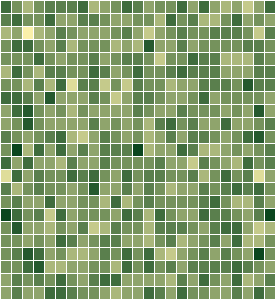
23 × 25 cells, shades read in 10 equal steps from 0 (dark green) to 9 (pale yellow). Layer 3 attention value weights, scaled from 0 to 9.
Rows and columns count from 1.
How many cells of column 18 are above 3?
15
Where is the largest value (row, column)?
3, 3
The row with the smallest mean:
17
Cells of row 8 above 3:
17
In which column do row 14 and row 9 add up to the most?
1
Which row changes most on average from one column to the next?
12
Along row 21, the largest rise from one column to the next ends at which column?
5
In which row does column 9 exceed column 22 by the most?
18
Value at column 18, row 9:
4
